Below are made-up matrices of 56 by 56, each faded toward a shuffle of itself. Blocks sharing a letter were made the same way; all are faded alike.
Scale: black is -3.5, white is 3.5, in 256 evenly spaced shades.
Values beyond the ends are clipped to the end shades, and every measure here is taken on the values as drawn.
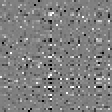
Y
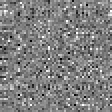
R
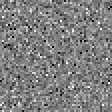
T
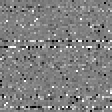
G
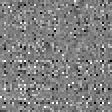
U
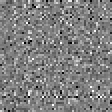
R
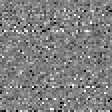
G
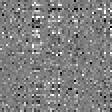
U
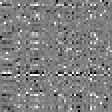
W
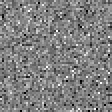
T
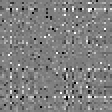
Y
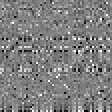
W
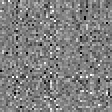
R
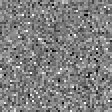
T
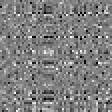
W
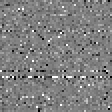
G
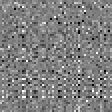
W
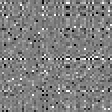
W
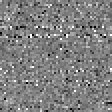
G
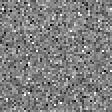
T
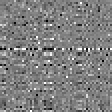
W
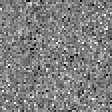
T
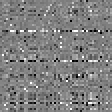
W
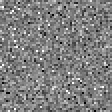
T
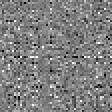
R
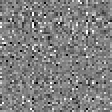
R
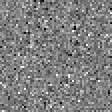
T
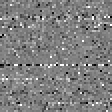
G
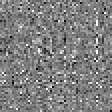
R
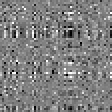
W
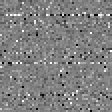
G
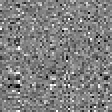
R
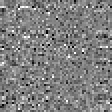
R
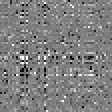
Y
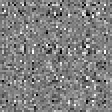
U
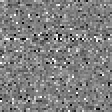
G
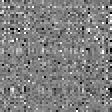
U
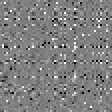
Y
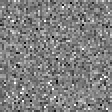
T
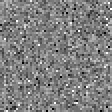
T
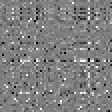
Y
